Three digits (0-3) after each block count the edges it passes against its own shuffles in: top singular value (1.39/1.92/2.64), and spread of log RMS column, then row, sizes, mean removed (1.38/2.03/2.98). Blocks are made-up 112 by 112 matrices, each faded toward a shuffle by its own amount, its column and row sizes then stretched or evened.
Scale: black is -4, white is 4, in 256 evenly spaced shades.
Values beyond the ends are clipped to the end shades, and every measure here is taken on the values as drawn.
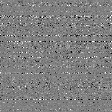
2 1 3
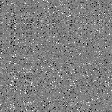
2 1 1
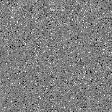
1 1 1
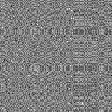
3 0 0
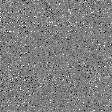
0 1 2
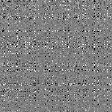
0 3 3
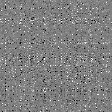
2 2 2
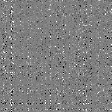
1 3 2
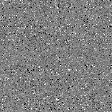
0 1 2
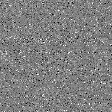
1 0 2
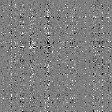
2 3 2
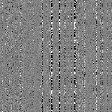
3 3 0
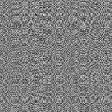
3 2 2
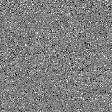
1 0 2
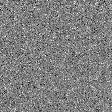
0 0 0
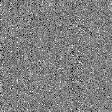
1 2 1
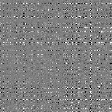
3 3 3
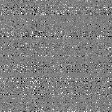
1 2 3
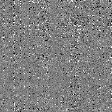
0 3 2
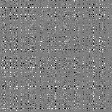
2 3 3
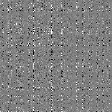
2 3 2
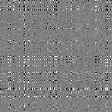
3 3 3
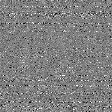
1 0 3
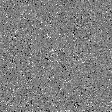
0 1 1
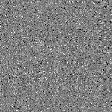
2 0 1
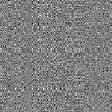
3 3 0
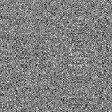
2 1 0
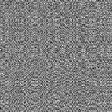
3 1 2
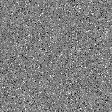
1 1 0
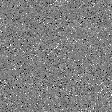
1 0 1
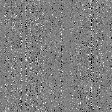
1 3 0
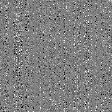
0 3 0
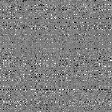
2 2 3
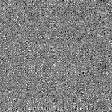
2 0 1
